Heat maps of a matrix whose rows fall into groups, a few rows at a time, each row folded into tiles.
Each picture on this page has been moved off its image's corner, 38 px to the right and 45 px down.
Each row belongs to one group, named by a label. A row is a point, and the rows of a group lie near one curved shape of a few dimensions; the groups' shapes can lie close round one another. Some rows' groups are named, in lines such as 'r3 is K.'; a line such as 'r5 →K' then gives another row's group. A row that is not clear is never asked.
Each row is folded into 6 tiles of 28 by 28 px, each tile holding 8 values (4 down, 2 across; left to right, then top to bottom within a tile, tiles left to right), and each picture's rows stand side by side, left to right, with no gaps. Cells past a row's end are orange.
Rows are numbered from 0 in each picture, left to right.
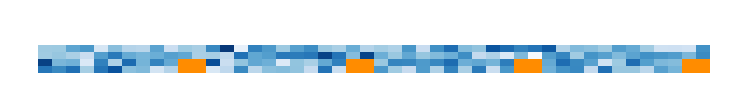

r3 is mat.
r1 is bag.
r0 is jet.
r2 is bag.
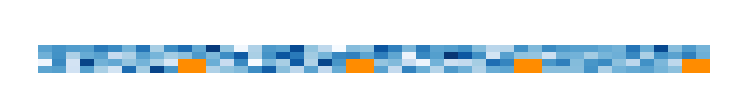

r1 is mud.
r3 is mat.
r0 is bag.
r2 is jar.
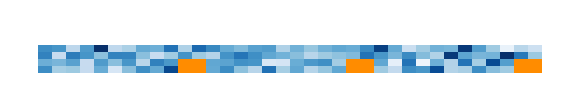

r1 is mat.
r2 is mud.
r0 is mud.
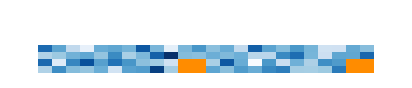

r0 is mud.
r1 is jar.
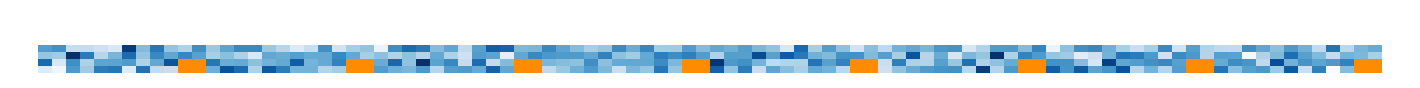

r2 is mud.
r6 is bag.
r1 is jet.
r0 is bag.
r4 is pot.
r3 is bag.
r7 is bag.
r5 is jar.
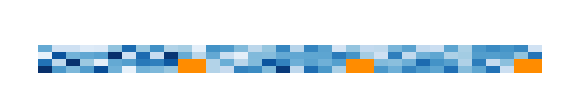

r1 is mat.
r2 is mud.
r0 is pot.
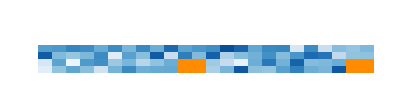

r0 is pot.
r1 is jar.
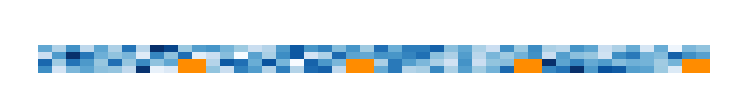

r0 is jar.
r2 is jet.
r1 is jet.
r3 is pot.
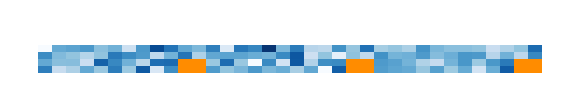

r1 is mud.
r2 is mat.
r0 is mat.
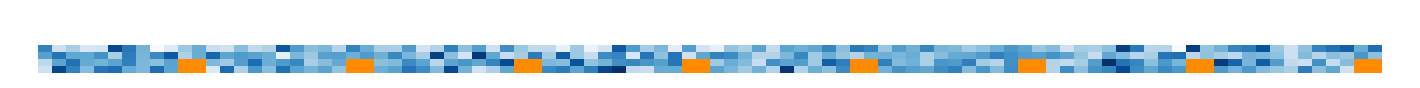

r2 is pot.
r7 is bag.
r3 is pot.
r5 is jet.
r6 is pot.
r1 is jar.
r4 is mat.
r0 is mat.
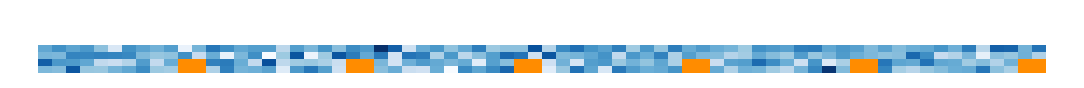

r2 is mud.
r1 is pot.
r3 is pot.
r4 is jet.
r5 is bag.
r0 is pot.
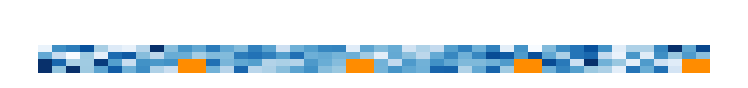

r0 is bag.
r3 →bag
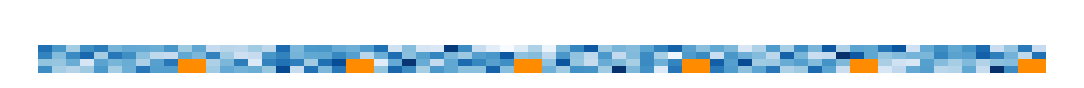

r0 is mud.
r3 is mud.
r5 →bag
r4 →pot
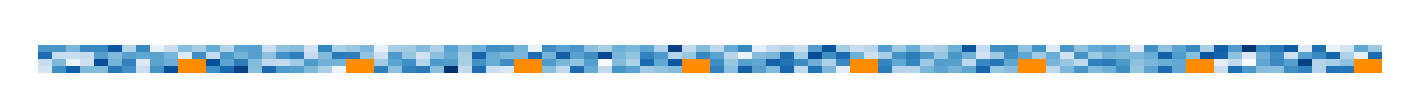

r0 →jar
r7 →jar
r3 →pot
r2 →mud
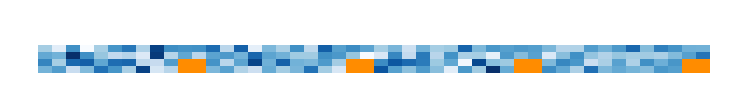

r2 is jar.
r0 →jar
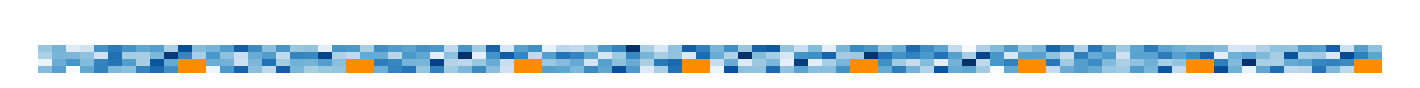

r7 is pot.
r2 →pot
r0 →pot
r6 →bag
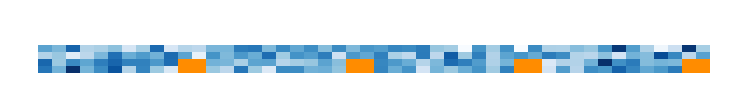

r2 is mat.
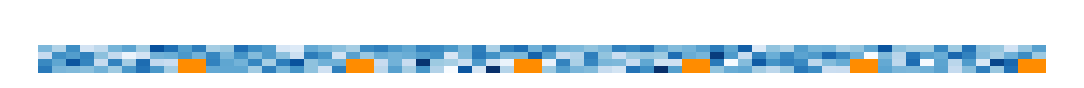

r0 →jar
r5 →mud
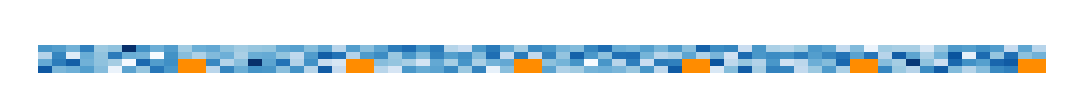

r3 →mud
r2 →jar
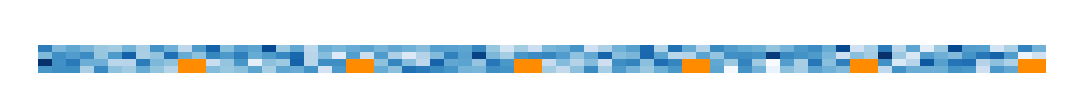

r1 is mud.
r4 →pot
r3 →pot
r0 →pot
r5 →jar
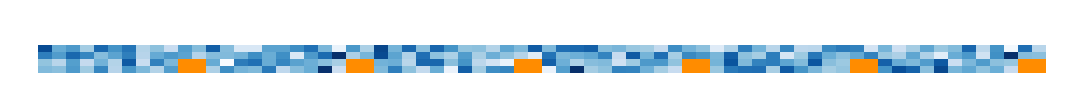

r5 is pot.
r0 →mud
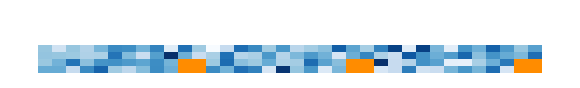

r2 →bag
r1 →mud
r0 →pot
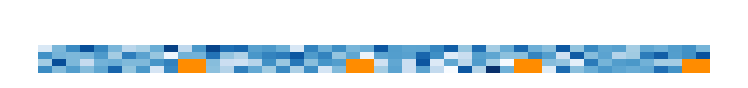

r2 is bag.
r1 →jar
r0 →mud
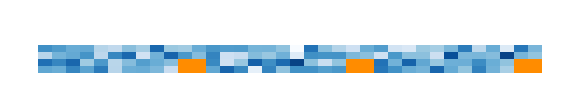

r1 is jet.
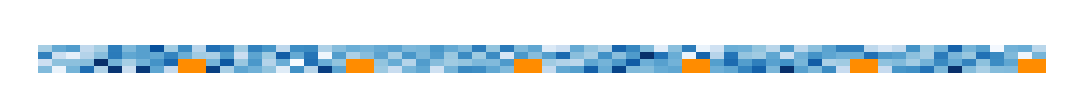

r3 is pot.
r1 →jar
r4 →mud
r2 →pot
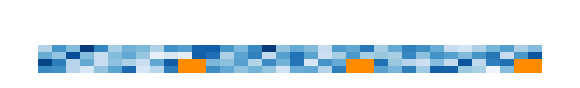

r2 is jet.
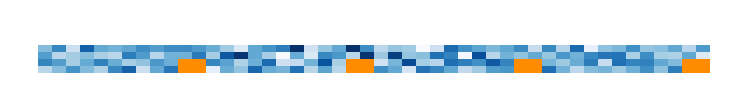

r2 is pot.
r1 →mat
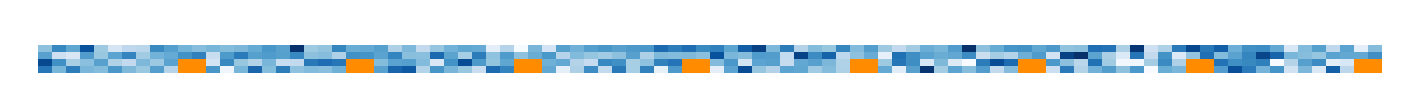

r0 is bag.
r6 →mat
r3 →mat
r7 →mat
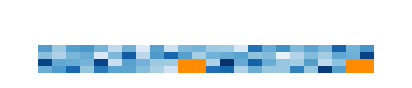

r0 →pot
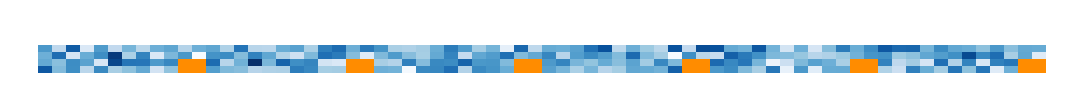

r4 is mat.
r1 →jar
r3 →mud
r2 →pot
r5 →jar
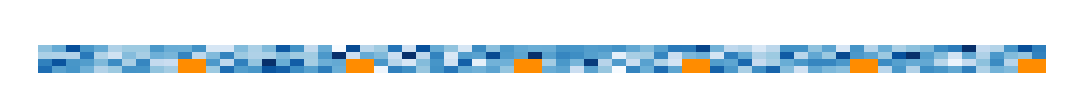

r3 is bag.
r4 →pot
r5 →mat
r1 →pot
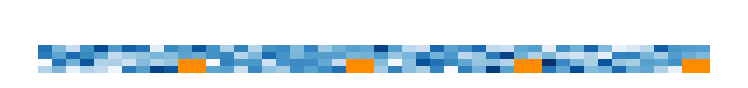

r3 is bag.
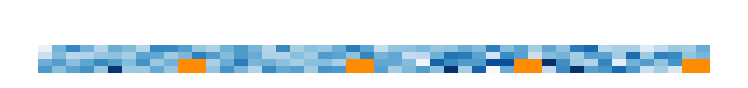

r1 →jar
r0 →mud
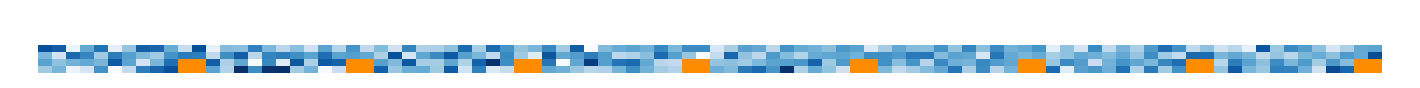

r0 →mud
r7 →jar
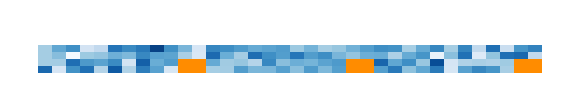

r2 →pot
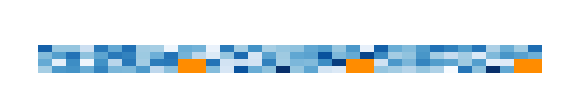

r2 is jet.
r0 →mud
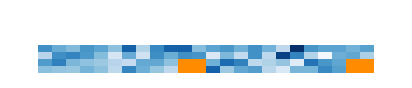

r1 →jar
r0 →mat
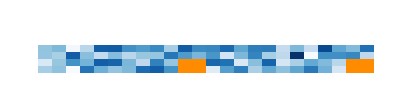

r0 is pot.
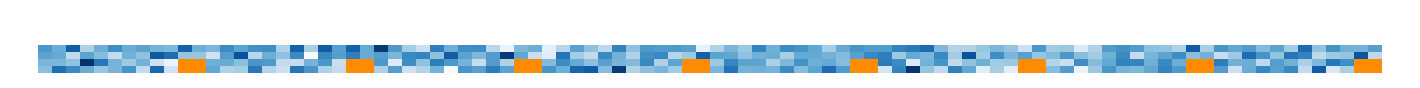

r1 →mat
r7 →jar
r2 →mud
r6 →pot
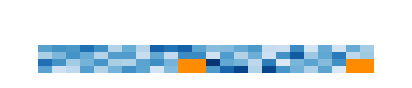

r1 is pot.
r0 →mat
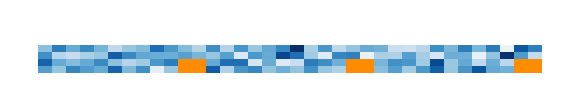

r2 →pot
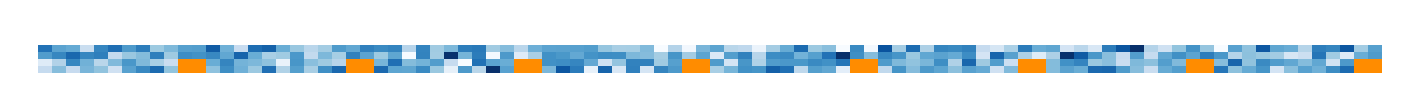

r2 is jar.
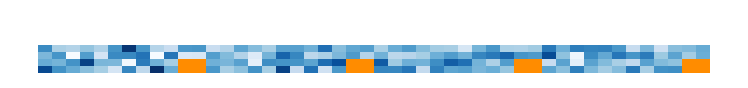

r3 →jar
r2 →jet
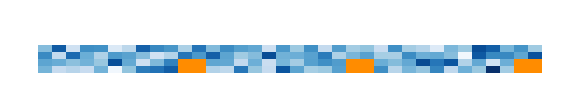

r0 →mud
